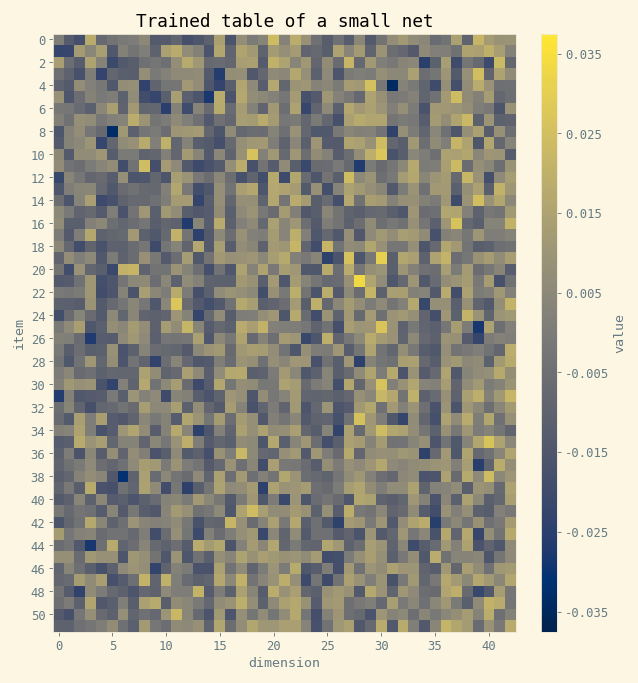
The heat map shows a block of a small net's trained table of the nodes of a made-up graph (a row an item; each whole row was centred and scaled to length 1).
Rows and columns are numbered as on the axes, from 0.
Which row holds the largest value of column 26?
1
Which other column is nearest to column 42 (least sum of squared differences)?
33
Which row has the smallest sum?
40
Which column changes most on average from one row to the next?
13
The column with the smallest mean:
14
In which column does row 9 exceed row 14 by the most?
37
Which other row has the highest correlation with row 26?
18
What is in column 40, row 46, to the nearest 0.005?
-0.005
